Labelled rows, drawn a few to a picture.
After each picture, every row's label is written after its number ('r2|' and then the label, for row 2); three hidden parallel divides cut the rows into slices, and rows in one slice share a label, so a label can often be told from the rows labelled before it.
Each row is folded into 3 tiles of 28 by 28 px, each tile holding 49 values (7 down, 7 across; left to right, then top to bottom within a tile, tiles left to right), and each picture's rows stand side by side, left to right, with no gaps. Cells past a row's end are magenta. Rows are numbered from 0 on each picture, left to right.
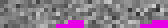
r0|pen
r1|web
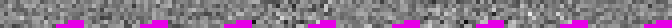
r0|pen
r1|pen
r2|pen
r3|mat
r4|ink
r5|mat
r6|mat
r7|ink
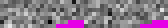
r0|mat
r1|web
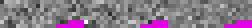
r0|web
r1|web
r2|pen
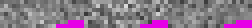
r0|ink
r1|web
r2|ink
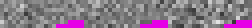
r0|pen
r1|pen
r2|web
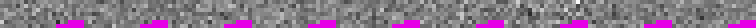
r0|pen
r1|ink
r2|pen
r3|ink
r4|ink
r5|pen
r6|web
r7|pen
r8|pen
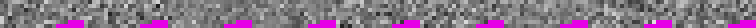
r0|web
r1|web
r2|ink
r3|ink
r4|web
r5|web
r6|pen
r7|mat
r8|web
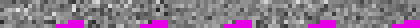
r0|mat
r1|web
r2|pen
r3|web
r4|ink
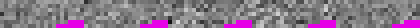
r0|pen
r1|ink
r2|mat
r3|mat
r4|pen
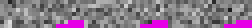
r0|mat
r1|web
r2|mat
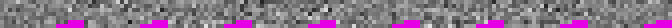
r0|pen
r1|mat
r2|web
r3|mat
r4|pen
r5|mat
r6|mat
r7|ink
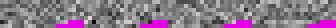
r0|mat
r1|web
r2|mat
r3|web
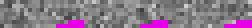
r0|ink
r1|pen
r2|ink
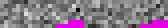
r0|mat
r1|web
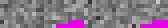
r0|ink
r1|pen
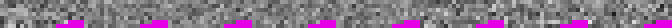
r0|mat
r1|pen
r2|pen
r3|pen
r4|pen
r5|mat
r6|web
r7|web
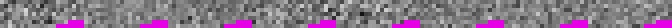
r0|mat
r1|pen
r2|ink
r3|mat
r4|web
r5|pen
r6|ink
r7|pen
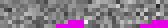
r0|ink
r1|web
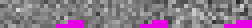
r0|ink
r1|ink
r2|mat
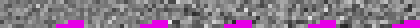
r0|ink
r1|ink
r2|web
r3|mat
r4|web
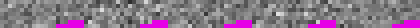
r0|pen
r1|mat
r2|ink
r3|mat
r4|pen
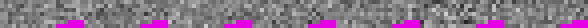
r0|pen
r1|pen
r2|pen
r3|ink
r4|ink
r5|mat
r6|ink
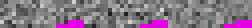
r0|web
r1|web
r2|pen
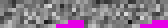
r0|mat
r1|mat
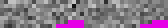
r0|web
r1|pen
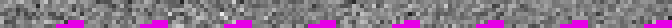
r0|web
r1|ink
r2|mat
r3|ink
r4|mat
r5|pen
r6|pen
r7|ink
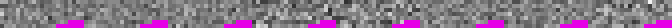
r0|ink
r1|ink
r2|ink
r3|mat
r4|mat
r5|ink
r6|ink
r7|mat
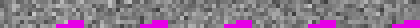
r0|ink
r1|pen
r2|ink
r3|ink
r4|pen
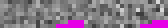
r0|ink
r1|web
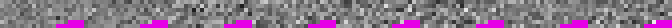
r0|pen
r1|ink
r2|web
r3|web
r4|mat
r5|mat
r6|pen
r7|mat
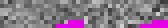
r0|ink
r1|web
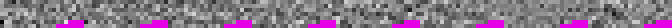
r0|mat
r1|mat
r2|mat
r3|web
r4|web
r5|web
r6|pen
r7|web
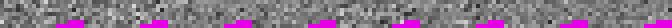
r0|web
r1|mat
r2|pen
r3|pen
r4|mat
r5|pen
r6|ink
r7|pen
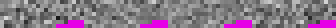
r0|web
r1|pen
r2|pen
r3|web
